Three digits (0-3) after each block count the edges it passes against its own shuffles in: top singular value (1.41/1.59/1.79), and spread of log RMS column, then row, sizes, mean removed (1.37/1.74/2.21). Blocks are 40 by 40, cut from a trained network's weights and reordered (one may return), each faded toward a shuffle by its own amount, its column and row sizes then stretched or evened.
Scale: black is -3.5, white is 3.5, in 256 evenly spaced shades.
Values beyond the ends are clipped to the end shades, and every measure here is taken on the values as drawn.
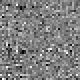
1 2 2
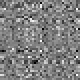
2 2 3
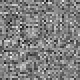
2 1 1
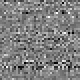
2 0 3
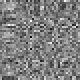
3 1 2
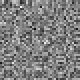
3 0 0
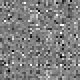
1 3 0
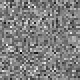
2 1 2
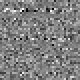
0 0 3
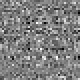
3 1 3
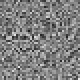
3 0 2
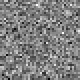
1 0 0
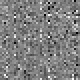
0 3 1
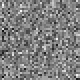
2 1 0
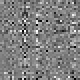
3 3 3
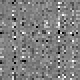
1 3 2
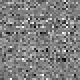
3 1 3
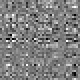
3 3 3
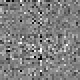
0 2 2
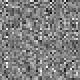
2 3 1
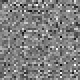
3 1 3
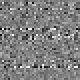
2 0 3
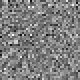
1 0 2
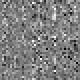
1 3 1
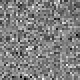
2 0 2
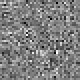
2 1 1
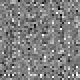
1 3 0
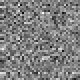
3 0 2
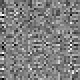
3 3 1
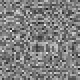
3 0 0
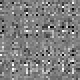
2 3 3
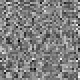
3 2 1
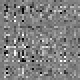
2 3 3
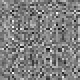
2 2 1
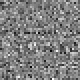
1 0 2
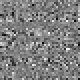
0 1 3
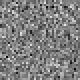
1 0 0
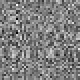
3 2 0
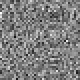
3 0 0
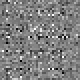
1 2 3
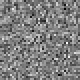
2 0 0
